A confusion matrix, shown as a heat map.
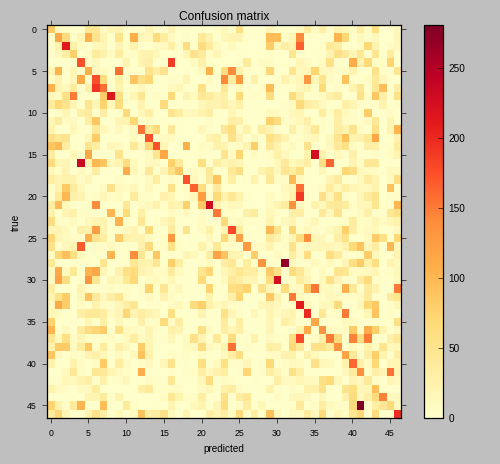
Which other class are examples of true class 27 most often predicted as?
11
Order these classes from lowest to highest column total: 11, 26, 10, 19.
19, 26, 10, 11
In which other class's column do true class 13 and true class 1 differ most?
33
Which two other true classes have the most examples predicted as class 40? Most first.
37, 4
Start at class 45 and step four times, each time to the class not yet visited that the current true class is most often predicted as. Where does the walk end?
29
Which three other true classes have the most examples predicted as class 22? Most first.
27, 18, 20
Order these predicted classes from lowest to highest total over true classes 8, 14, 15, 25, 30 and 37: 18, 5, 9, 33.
18, 9, 33, 5
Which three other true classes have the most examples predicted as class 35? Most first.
15, 31, 5
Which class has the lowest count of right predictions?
42
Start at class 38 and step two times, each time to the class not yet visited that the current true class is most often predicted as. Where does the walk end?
6
